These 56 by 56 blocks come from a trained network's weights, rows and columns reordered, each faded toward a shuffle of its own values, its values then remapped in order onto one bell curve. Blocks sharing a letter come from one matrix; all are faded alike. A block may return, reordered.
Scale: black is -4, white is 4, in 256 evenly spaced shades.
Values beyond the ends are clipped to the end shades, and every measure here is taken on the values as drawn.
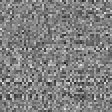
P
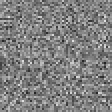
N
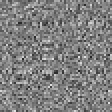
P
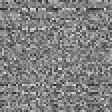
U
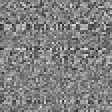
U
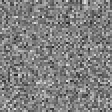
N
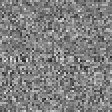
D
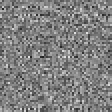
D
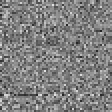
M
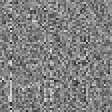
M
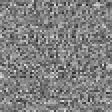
D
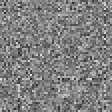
M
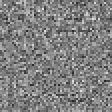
N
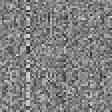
M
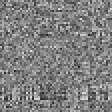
D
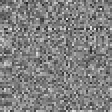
M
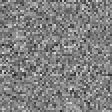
N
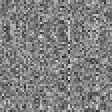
M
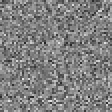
N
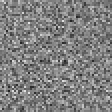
N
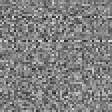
U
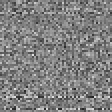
U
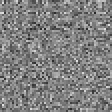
D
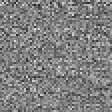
N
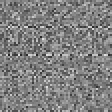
U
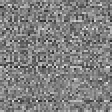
U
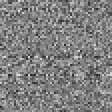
D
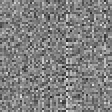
M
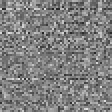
U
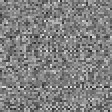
U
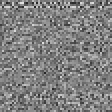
U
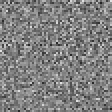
N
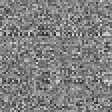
D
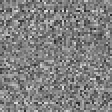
D
